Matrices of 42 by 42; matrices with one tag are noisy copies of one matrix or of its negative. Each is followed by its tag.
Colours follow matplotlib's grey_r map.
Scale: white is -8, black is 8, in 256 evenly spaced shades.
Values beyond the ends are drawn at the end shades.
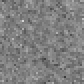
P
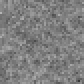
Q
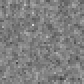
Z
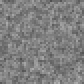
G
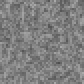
Z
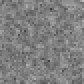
P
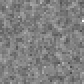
Z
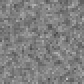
Z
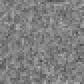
G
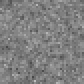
Q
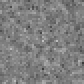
P
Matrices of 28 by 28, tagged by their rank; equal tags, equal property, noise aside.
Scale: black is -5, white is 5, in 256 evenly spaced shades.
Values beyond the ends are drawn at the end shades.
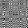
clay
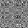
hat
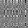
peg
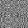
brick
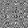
brick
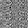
brick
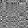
hat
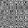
hat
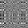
peg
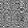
hat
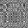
hat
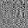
brick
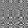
clay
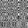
clay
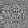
hat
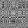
hat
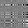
peg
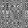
hat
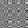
peg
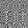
hat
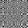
clay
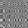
peg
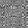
hat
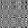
clay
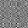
clay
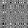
peg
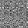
brick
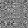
brick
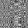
hat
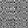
clay
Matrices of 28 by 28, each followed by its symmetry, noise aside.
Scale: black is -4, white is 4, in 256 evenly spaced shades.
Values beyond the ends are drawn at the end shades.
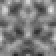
mirrored left to right.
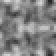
mirrored top to bottom.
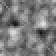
same after a half turn.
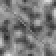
same after a half turn.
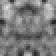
mirrored left to right.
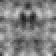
mirrored left to right.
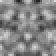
mirrored left to right.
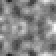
mirrored top to bottom.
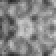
mirrored top to bottom.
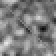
no symmetry.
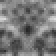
mirrored left to right.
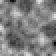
symmetric across the other diagonal.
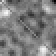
symmetric across the other diagonal.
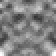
mirrored left to right.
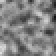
no symmetry.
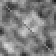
symmetric across the other diagonal.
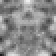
mirrored left to right.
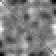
same after a half turn.
